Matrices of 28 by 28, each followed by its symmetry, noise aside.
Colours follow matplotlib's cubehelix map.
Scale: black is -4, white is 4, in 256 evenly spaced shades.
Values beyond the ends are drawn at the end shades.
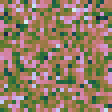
antisymmetric.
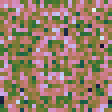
mirrored left to right.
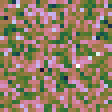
antisymmetric.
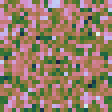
mirrored left to right.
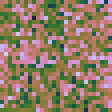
antisymmetric.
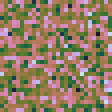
antisymmetric.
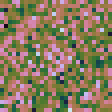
symmetric.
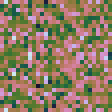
mirrored top to bottom.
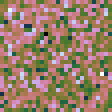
symmetric.
